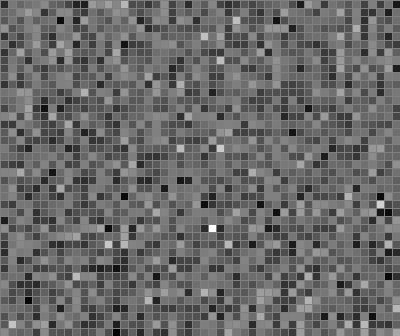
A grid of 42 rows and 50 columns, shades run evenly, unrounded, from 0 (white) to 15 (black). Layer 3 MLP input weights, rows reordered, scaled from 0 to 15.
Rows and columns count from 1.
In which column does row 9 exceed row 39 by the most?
50
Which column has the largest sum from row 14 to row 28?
10
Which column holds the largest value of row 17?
37
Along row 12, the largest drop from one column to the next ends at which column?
16
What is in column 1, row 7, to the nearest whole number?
12
